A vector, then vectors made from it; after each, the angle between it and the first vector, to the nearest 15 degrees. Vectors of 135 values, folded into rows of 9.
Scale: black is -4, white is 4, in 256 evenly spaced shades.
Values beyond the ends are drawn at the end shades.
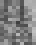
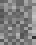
75 degrees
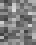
60 degrees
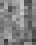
120 degrees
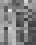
90 degrees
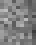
135 degrees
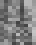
15 degrees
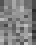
135 degrees
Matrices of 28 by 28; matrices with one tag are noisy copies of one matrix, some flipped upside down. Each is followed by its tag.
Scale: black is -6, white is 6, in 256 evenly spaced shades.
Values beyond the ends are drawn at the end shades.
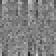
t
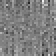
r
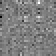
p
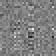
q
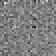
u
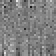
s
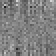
s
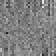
r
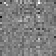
p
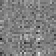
p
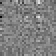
p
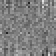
r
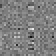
q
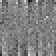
t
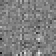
p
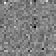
u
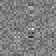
q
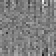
r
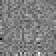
p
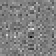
q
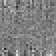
s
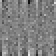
t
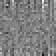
r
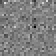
u
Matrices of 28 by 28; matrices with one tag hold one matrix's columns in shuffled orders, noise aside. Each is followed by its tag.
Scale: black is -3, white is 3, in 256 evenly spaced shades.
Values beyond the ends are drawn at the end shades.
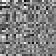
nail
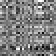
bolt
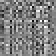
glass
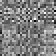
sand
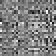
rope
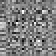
rope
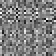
sand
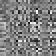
rope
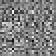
rope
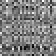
bolt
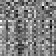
glass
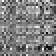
bolt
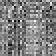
glass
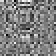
nail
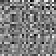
nail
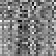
glass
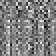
glass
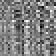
glass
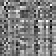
glass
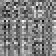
glass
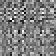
sand
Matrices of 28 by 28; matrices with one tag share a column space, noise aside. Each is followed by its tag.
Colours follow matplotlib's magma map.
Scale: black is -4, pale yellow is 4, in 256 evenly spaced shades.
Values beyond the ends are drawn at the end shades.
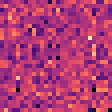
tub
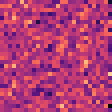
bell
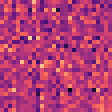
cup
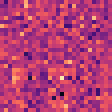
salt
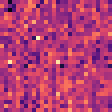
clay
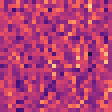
clay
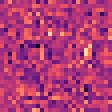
tub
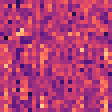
clay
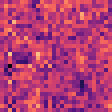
clay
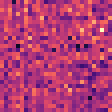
cup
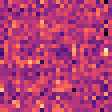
tub
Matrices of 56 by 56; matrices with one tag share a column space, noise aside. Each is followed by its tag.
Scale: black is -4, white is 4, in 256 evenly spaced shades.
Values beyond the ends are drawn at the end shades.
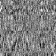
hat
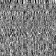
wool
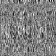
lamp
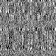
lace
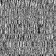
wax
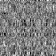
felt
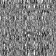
wool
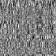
wax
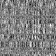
wax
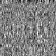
lamp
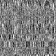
wax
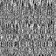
wax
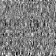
felt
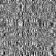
felt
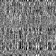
lace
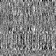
lace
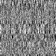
wax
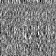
lamp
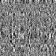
lamp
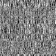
wax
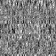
wax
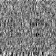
felt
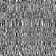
felt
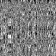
lamp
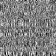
felt
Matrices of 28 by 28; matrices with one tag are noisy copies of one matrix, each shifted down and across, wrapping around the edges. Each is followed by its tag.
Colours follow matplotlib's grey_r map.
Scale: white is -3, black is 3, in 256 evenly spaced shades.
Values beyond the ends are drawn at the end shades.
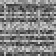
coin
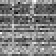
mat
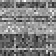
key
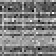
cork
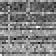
mat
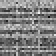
coin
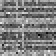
coin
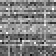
cork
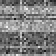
key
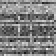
cork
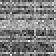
cork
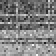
key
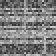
mat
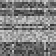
key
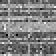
cork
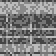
key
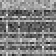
cork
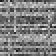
coin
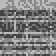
cork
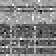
key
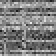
mat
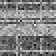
key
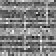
coin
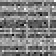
coin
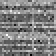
coin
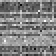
cork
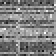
mat
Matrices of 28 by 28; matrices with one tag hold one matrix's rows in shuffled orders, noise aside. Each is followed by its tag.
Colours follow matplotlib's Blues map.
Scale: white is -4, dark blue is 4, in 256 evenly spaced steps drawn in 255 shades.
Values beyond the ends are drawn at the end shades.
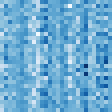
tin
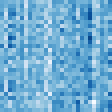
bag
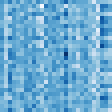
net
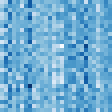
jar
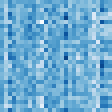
net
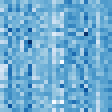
jar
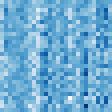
tin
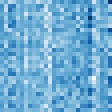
bag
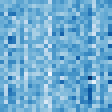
bag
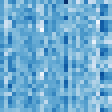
net
